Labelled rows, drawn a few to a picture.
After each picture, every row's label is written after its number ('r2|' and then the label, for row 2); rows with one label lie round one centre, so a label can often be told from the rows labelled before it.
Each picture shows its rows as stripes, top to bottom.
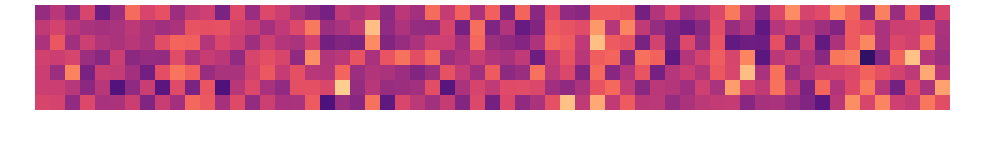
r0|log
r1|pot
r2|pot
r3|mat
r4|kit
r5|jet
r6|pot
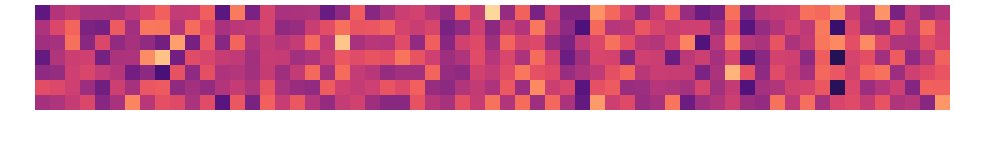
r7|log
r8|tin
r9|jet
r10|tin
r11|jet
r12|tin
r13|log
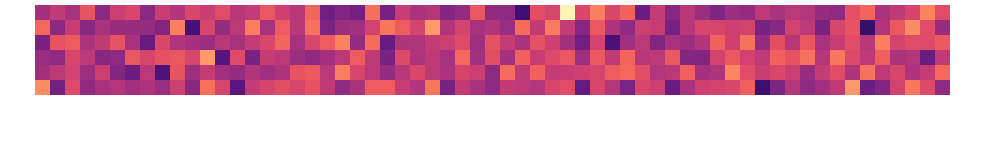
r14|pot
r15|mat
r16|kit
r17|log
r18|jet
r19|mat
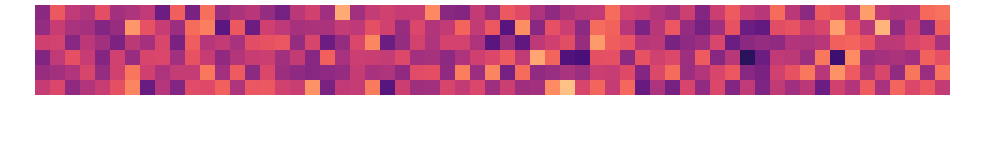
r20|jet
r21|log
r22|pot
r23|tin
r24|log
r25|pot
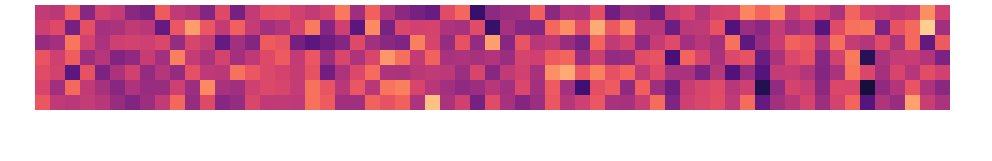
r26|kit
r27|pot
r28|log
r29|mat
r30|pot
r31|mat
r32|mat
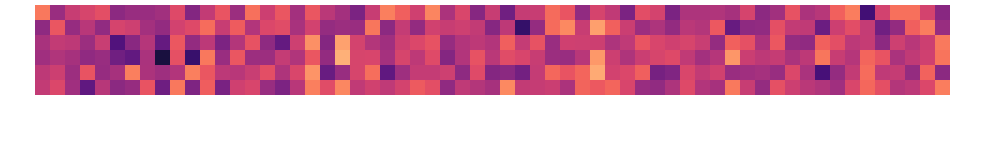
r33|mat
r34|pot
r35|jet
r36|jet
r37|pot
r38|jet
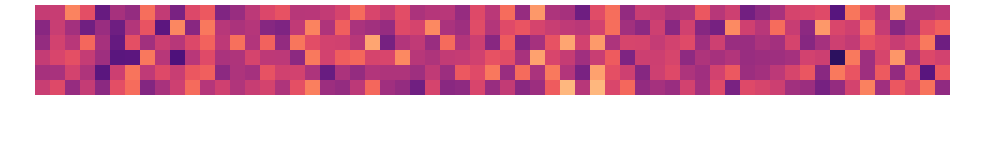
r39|tin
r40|jet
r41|pot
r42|tin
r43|log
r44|pot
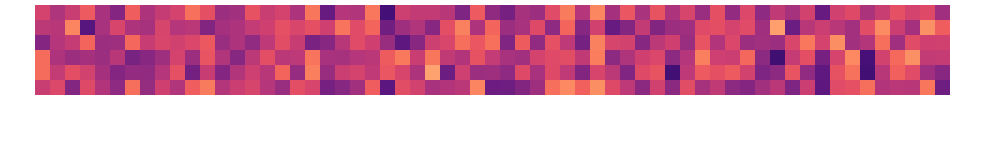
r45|pot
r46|kit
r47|log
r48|mat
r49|mat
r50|pot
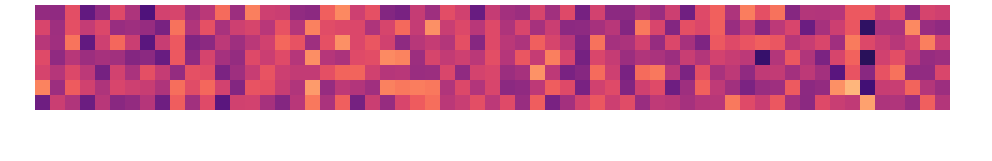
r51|kit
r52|mat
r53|kit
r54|mat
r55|tin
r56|mat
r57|jet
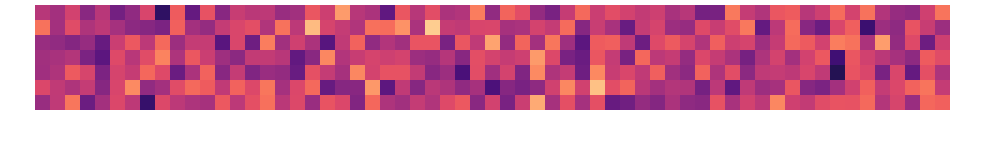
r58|jet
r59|mat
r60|log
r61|tin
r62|tin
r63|pot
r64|kit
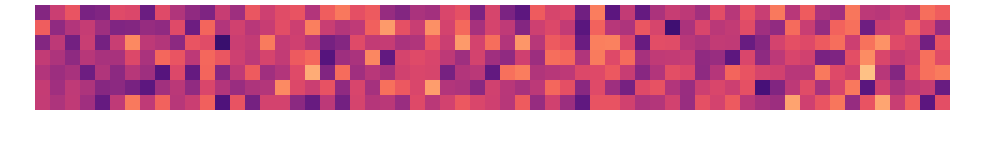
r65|kit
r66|mat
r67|log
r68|pot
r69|jet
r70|mat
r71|log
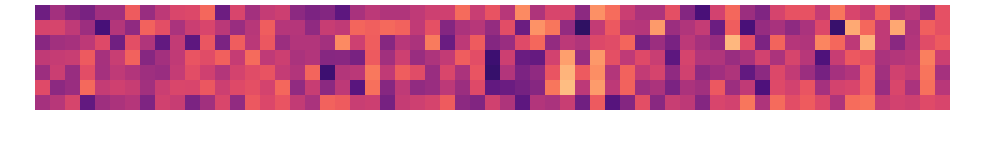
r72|log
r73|tin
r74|jet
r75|pot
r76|pot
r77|pot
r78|kit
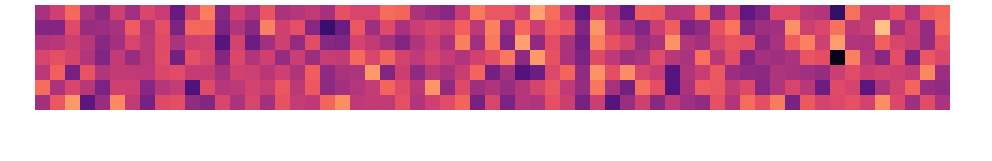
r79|tin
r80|log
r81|log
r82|tin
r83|pot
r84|mat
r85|kit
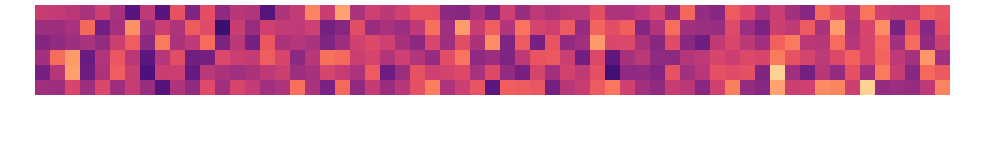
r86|jet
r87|log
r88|log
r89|kit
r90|kit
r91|jet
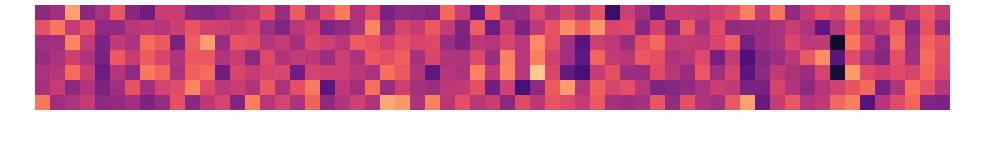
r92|kit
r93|pot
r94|tin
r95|tin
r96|tin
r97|pot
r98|mat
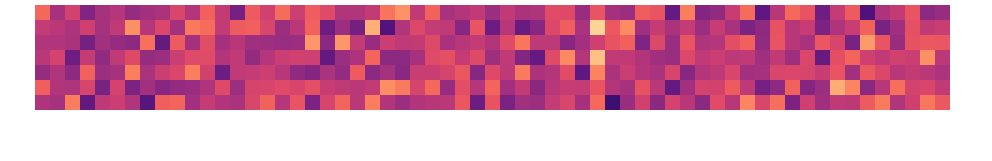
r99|mat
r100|pot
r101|jet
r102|pot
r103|log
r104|mat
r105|kit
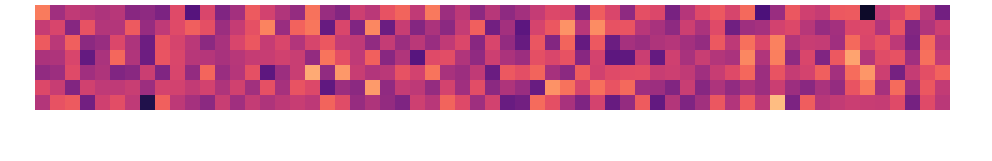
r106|mat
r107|pot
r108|kit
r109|kit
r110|jet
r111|pot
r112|kit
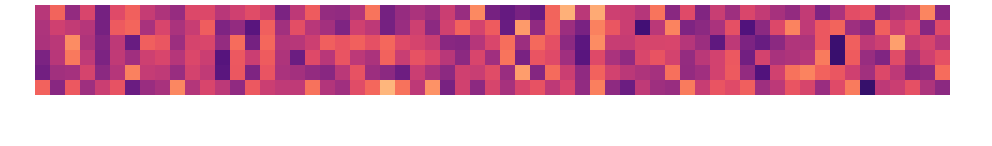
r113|pot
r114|log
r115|tin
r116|tin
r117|log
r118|mat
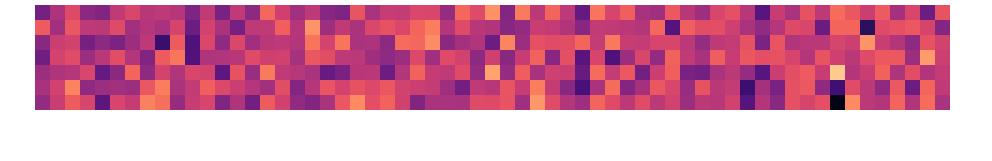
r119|log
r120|mat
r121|jet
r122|kit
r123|log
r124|tin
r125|tin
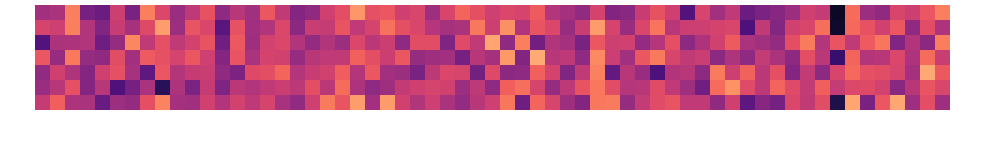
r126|tin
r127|tin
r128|log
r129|tin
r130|kit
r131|jet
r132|tin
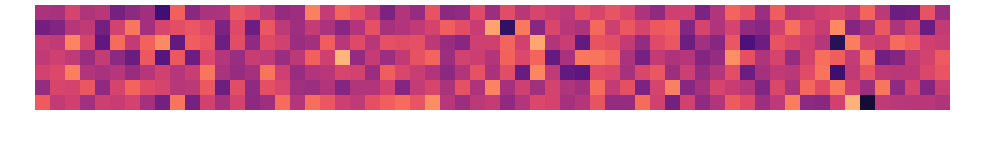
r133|jet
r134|log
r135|tin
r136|jet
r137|tin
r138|log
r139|mat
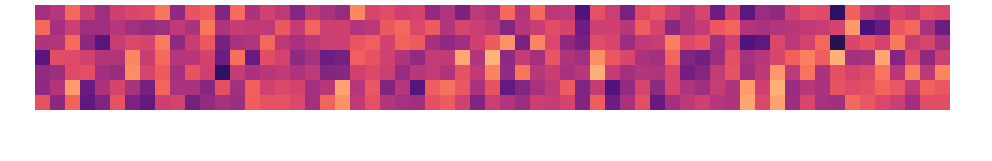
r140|tin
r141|mat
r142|tin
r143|log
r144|log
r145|kit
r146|kit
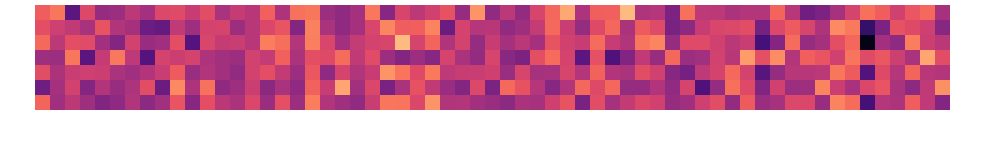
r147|pot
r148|mat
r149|mat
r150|kit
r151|mat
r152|jet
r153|mat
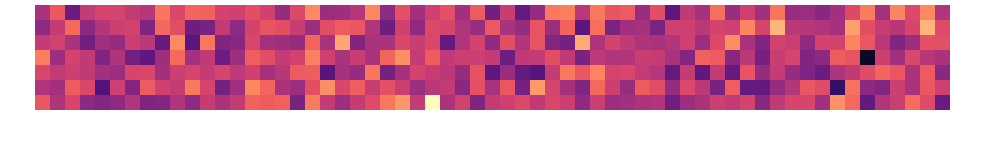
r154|pot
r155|kit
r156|jet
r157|mat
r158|pot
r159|tin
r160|mat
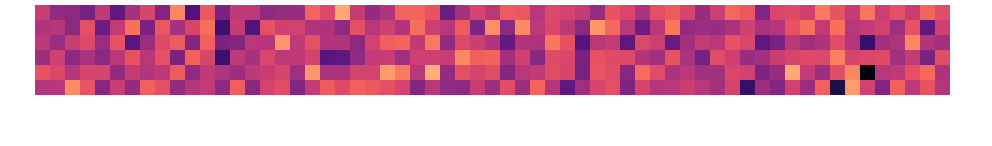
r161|jet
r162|log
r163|mat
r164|log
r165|mat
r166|tin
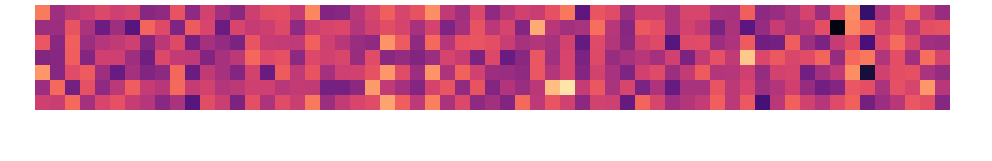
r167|mat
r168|tin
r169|mat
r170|kit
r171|mat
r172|pot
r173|mat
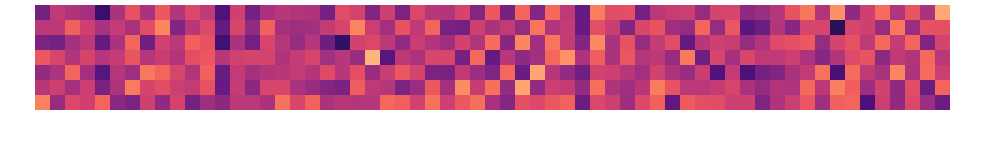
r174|log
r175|tin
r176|log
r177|pot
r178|tin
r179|log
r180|mat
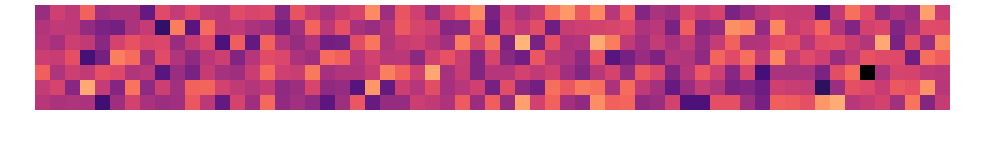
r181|pot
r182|jet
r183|log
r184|kit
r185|mat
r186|pot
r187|log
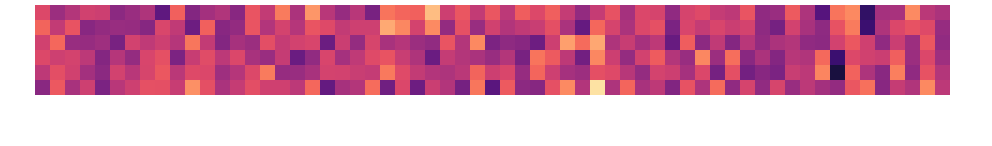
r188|mat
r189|mat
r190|pot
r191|tin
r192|tin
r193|pot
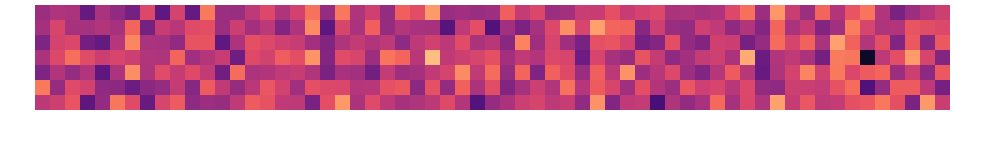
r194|jet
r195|pot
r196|log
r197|mat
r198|log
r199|mat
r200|kit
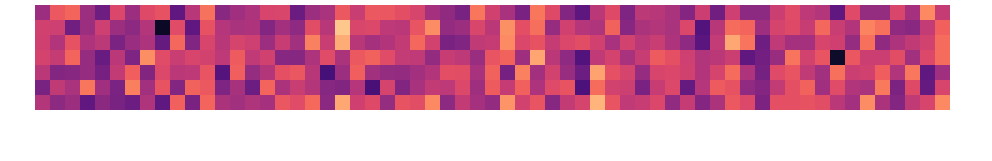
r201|tin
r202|jet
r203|jet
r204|tin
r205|log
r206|log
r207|jet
